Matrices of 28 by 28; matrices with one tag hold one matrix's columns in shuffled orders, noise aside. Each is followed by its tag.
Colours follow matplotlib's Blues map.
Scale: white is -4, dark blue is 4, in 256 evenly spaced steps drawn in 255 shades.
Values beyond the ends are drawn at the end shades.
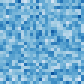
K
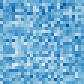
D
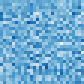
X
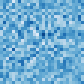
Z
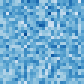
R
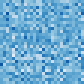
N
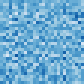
X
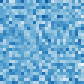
K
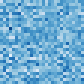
N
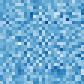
X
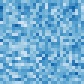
D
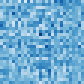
R
